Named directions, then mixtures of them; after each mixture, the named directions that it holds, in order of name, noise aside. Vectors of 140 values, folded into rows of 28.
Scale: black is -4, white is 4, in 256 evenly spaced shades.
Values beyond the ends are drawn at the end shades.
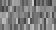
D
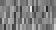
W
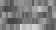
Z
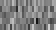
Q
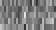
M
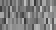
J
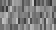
D.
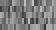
D, J, Q.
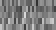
M, W.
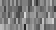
M.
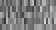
J.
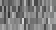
J, M.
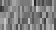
D, W.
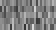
M, Q.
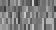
D, M.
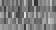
J, M.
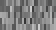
D, J, W.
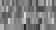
D, M, Z.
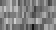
M, Q, Z.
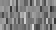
J, M, Q.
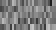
D, Q.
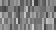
D, M.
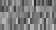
D.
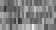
D, M, Z.
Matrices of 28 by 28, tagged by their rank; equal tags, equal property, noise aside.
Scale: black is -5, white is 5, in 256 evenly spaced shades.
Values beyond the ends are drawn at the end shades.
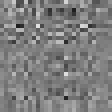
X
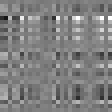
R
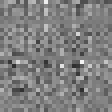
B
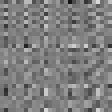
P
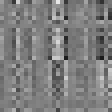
P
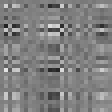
R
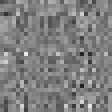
X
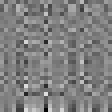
P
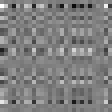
R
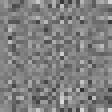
B
